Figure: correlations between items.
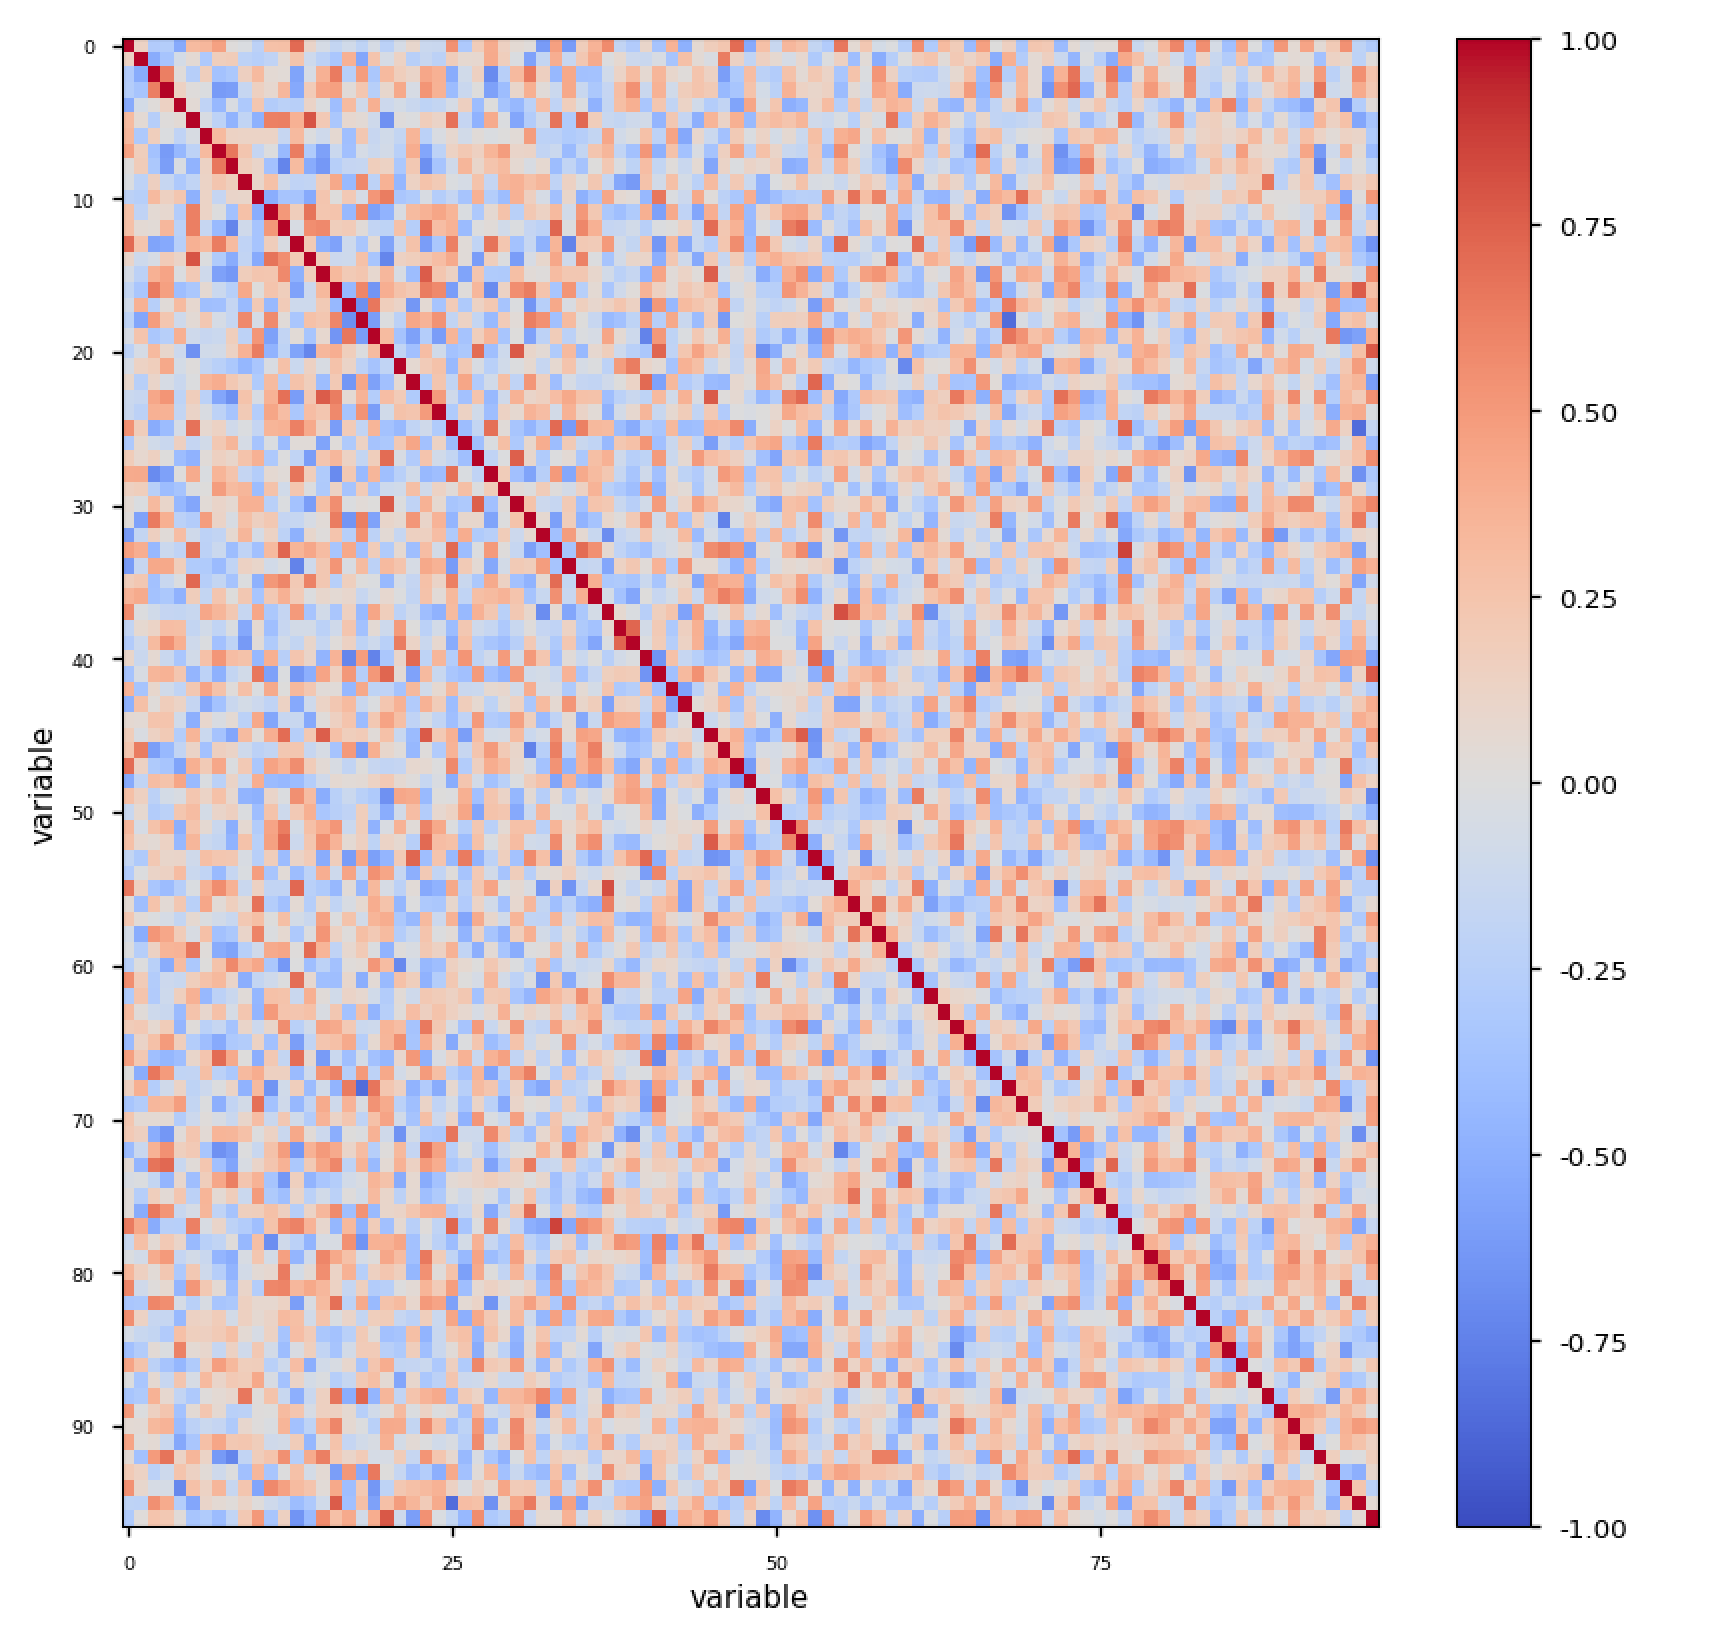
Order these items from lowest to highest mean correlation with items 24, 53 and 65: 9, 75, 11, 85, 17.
17, 75, 9, 85, 11
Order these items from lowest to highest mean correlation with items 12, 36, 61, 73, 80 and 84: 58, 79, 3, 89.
58, 3, 79, 89
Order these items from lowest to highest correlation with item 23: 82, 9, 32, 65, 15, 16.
32, 9, 65, 82, 16, 15
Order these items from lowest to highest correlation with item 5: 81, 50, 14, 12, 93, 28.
93, 50, 28, 81, 12, 14
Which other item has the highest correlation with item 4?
85
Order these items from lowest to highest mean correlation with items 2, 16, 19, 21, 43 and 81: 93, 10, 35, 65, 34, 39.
93, 35, 10, 39, 34, 65
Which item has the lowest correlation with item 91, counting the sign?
4
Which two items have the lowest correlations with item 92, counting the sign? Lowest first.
8, 7
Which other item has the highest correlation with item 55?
37
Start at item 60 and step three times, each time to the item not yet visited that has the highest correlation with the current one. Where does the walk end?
7
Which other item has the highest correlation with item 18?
88
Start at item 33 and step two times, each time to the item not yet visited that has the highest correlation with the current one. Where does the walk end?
25
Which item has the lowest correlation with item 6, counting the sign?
43
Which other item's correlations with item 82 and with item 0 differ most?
13
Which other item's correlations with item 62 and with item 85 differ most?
56
